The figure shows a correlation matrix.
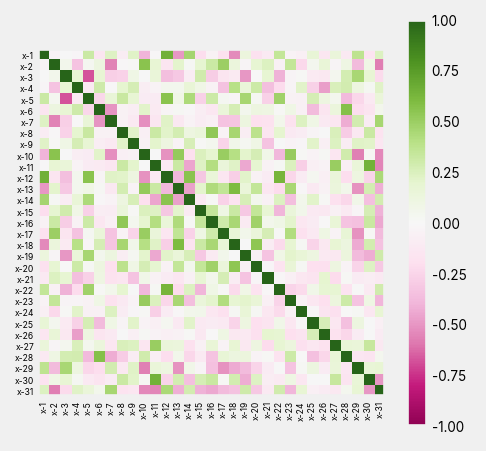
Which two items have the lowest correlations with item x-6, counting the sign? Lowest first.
x-7, x-25
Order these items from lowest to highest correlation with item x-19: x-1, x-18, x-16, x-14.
x-16, x-18, x-1, x-14
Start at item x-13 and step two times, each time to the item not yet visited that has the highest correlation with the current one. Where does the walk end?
x-20
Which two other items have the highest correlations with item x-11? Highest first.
x-30, x-27
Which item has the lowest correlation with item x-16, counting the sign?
x-31
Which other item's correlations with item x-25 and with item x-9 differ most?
x-4
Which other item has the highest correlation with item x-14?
x-12
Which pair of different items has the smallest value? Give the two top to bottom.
x-3, x-5
